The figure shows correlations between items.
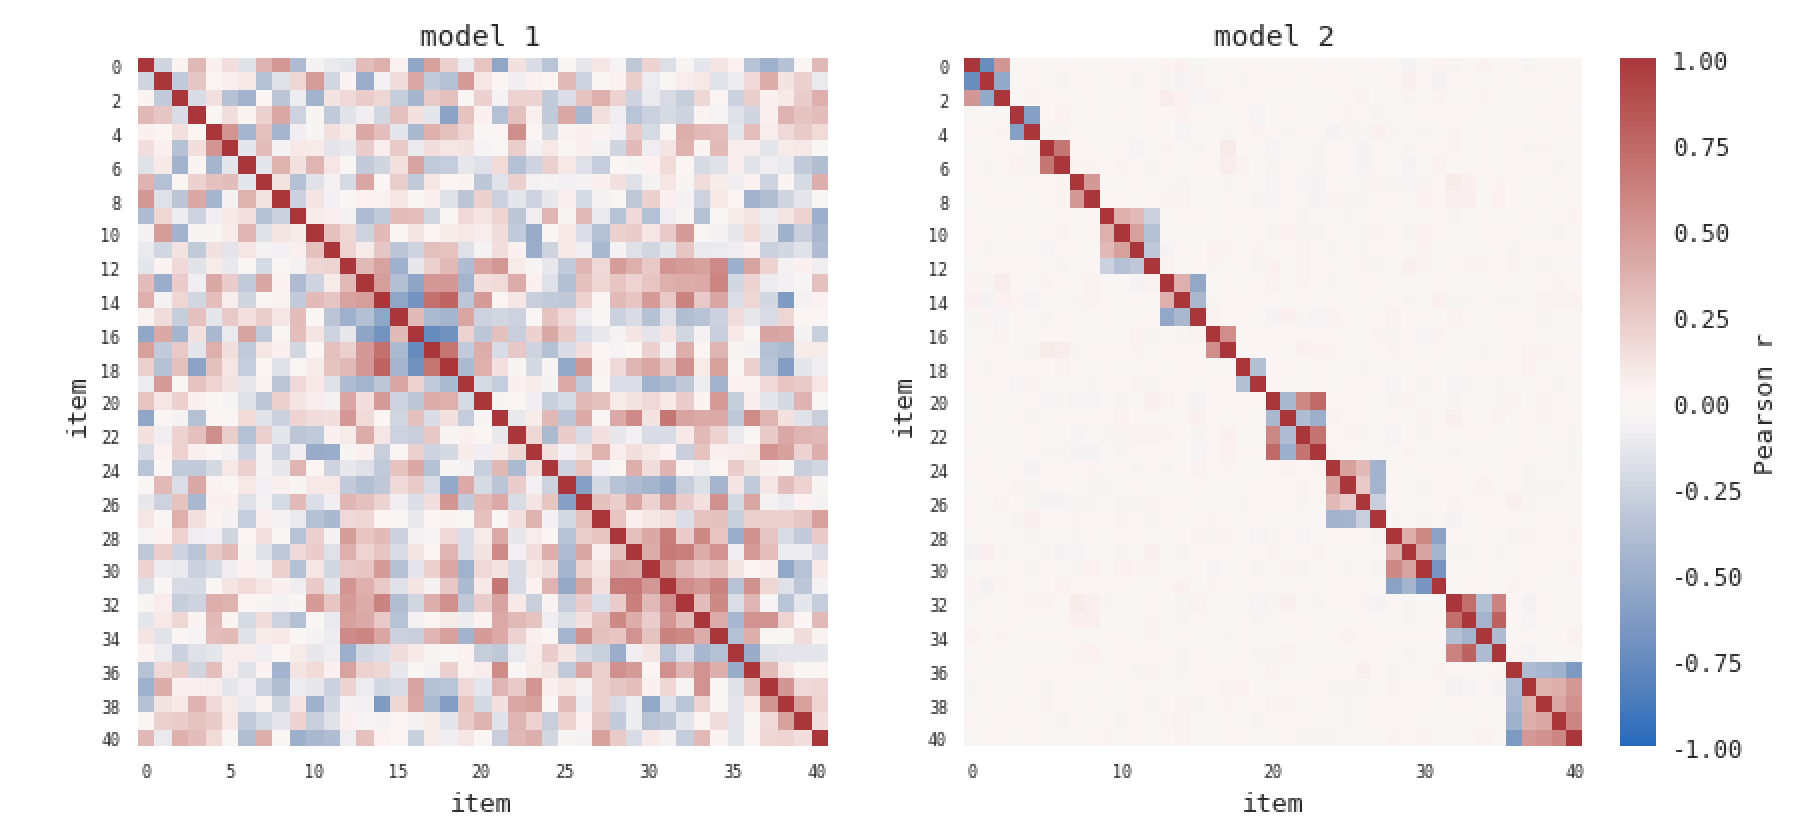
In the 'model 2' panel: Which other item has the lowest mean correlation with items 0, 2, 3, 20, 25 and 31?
1
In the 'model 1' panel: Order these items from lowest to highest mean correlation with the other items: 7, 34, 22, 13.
7, 22, 13, 34
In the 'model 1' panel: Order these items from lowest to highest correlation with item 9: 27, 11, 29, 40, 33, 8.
40, 33, 8, 27, 11, 29
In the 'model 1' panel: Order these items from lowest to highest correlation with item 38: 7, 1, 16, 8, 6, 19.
8, 6, 7, 1, 19, 16
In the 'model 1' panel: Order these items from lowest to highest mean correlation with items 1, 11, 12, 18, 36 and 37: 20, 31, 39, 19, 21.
19, 39, 20, 31, 21
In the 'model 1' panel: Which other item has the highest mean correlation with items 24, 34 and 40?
31
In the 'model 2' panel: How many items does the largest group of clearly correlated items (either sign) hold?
5
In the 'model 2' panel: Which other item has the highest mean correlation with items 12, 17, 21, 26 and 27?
16
